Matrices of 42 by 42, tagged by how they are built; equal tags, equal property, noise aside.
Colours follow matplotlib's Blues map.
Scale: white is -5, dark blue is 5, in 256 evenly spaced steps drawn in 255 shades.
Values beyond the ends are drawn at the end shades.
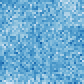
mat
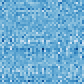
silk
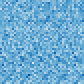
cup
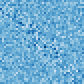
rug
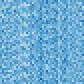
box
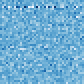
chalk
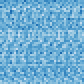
cup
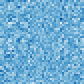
silk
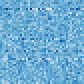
chalk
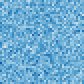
box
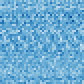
cup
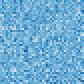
silk
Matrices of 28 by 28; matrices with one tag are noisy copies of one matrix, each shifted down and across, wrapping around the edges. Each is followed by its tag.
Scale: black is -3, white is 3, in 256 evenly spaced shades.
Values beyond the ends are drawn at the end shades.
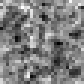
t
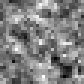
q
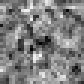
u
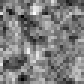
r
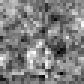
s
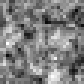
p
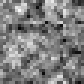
s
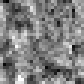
r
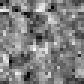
r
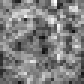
t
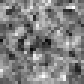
u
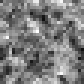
q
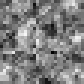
s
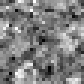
s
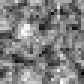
p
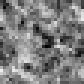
q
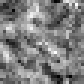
q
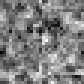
u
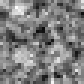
p
